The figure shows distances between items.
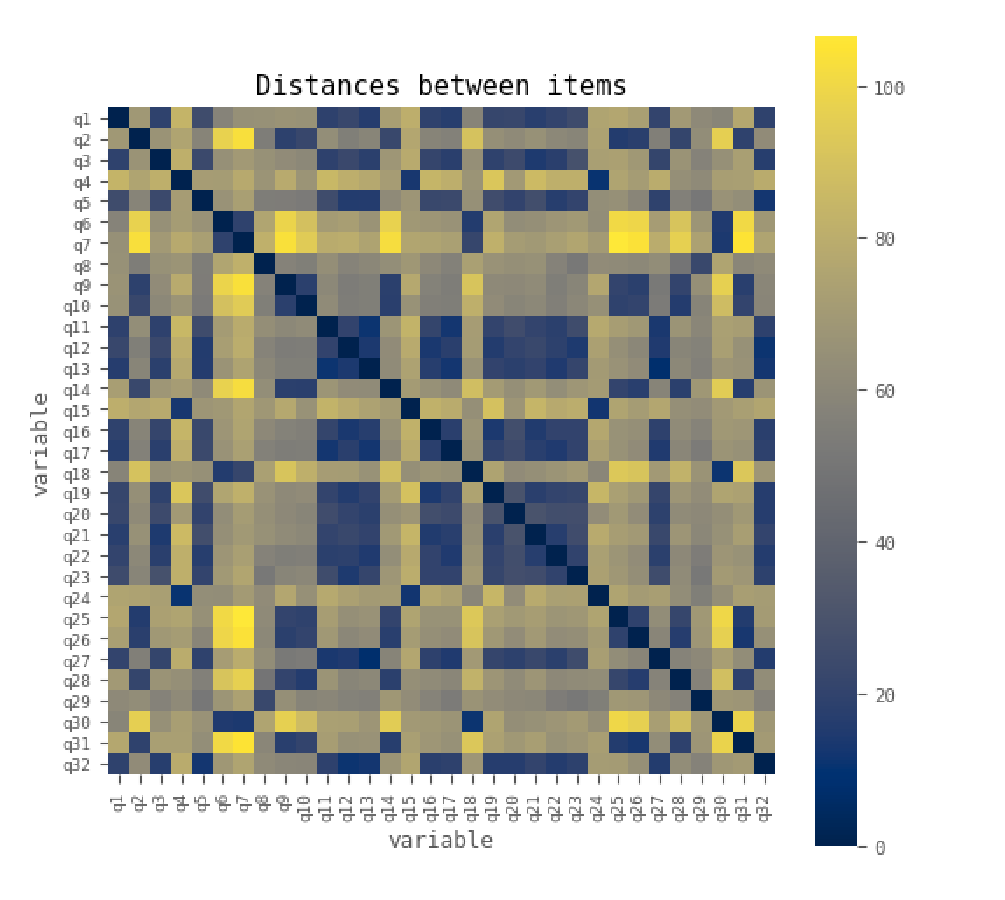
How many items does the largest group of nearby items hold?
15
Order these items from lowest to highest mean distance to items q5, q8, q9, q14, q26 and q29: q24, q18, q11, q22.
q22, q11, q24, q18
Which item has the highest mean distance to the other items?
q7
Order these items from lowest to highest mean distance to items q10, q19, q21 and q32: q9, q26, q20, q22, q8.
q22, q20, q9, q26, q8
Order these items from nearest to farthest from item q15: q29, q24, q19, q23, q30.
q24, q29, q30, q23, q19
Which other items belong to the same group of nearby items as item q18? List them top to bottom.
q6, q7, q30
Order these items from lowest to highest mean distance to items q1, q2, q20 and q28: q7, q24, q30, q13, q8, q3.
q13, q3, q8, q24, q30, q7
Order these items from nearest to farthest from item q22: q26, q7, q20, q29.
q20, q29, q26, q7
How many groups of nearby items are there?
5
